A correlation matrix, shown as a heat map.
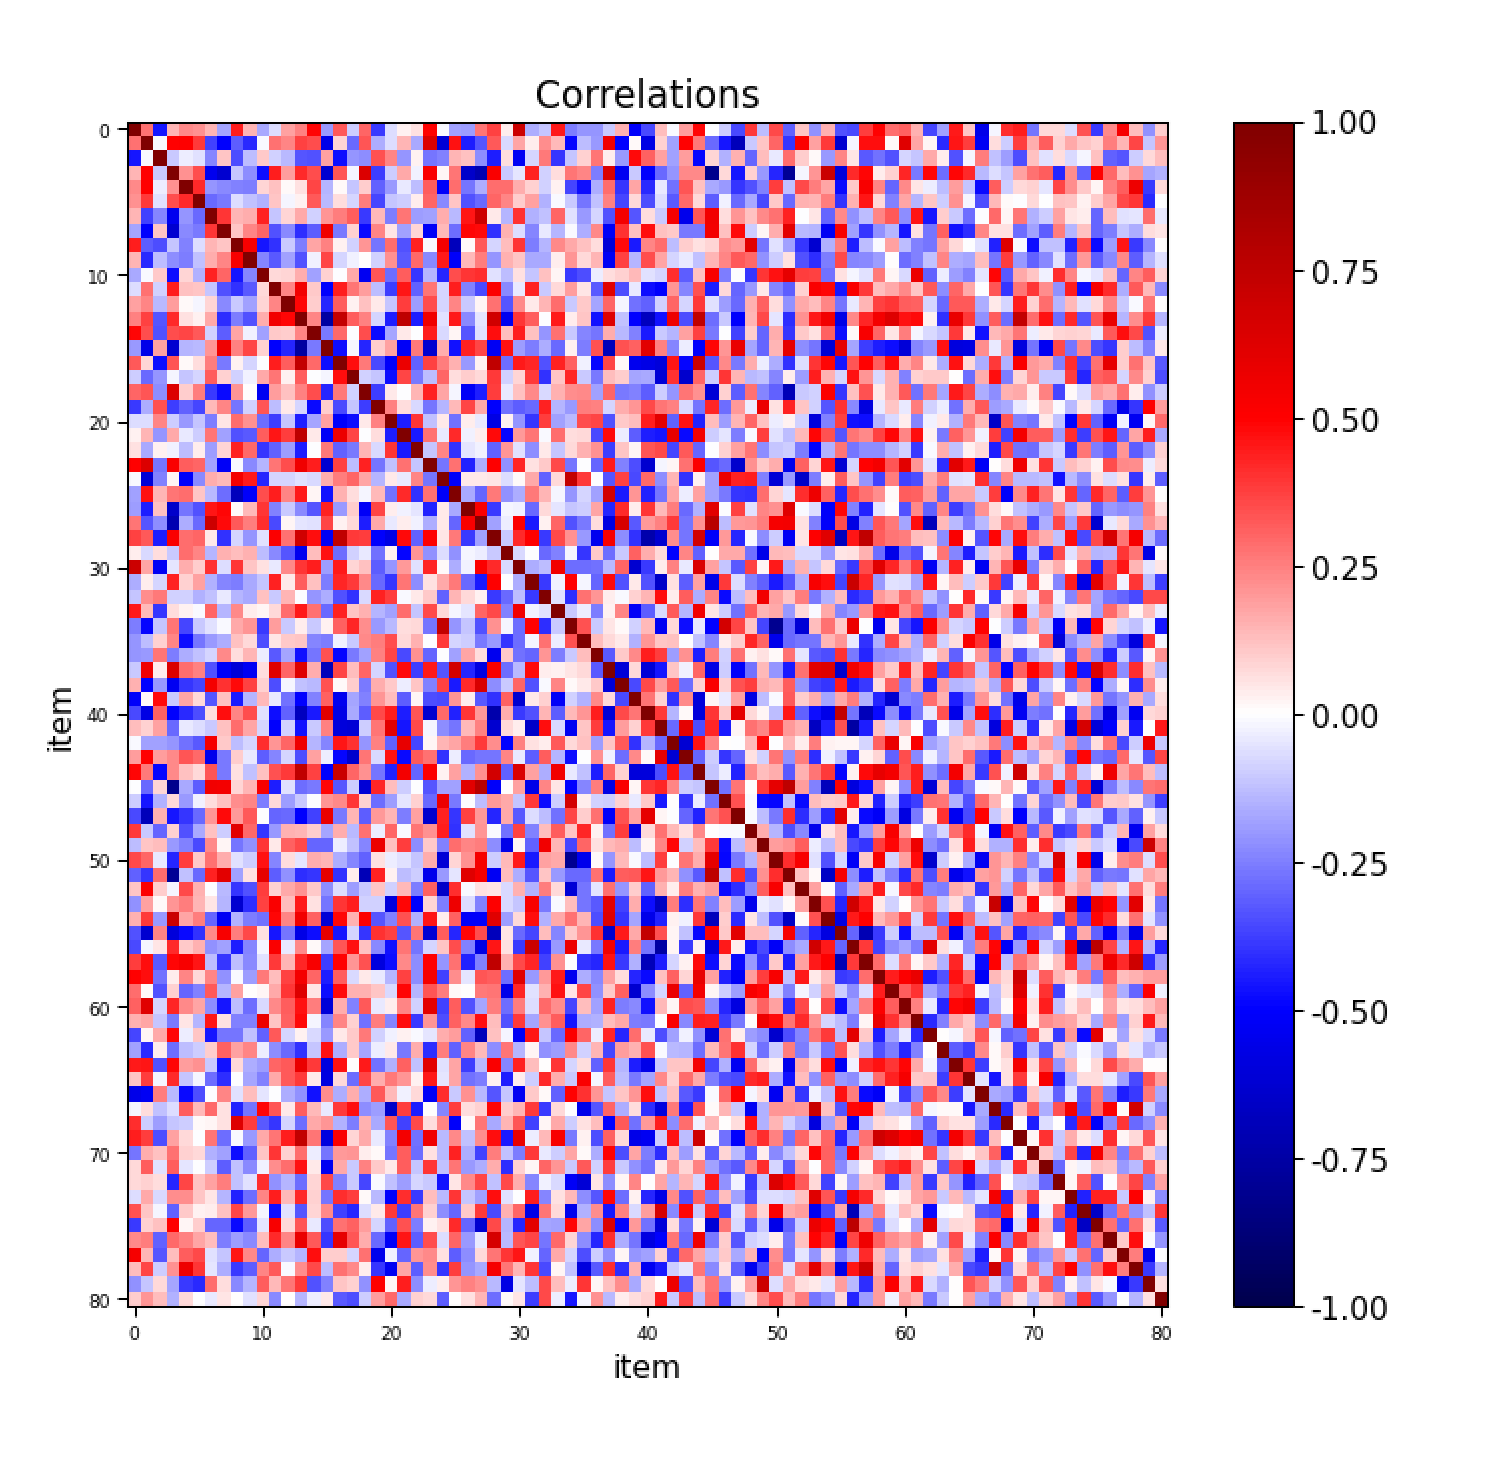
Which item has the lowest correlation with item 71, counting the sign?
15
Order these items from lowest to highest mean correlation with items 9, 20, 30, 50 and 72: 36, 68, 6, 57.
57, 36, 6, 68
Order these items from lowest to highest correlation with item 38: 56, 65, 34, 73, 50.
56, 73, 65, 34, 50
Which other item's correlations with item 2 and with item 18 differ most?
51
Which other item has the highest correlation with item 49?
79
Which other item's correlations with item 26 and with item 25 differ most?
37
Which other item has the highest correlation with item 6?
27
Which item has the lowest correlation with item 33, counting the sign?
39
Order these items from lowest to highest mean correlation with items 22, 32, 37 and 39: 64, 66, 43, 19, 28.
28, 64, 66, 19, 43
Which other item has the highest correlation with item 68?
8
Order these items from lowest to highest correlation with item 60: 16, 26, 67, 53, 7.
7, 26, 67, 53, 16
